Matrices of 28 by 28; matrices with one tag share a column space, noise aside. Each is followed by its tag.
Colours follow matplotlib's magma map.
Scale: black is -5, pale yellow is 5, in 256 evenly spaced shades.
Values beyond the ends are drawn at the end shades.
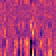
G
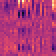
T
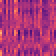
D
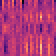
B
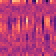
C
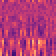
G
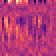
C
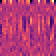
C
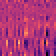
G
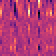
T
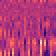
G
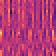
D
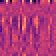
C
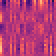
B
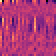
C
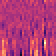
G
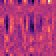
C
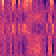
B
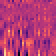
G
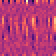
C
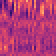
T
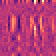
C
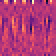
C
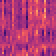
D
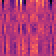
B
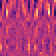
T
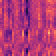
D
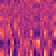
G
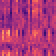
D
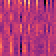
B
